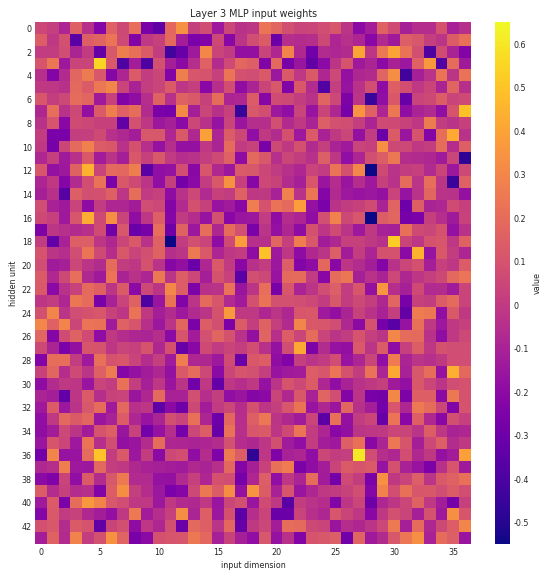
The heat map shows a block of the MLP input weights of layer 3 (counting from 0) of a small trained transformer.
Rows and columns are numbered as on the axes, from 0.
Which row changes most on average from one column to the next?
3
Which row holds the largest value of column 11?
22
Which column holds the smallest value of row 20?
13
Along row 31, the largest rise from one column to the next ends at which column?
30
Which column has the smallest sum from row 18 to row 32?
31
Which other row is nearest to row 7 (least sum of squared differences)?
28
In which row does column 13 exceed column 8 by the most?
43
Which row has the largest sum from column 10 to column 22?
4
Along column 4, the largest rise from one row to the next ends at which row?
16
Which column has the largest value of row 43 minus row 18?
11
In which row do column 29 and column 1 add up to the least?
9
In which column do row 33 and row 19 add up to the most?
19
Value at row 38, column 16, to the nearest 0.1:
0.1
